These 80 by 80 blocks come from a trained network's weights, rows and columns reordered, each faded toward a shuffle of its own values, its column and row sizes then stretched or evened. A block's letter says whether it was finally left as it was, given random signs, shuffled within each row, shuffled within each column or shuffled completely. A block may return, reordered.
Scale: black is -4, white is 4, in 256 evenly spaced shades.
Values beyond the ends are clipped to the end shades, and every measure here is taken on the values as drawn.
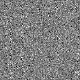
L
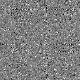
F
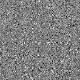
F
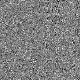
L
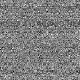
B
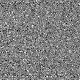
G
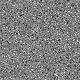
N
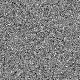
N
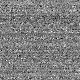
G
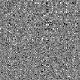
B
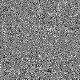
F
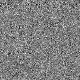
G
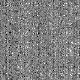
B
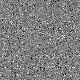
G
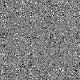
B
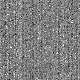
L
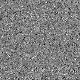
G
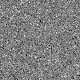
N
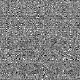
B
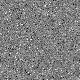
N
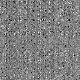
B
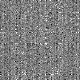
B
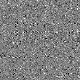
B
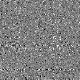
B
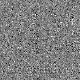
F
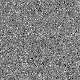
G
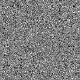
F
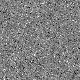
N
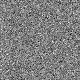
N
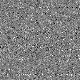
G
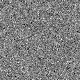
N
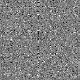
B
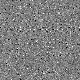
G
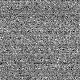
G
